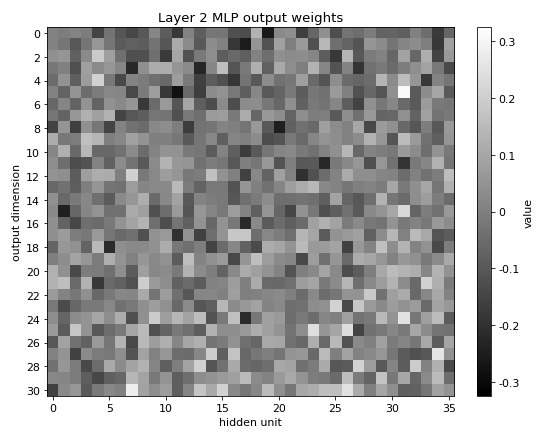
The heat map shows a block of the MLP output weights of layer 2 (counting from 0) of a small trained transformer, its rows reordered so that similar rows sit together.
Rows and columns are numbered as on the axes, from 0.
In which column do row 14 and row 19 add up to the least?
16
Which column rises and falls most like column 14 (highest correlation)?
26
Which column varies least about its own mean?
21
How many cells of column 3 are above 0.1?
4
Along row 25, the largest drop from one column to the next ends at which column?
27
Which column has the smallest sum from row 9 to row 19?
2
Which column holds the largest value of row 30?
7
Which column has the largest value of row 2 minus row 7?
11
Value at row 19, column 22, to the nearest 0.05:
-0.15
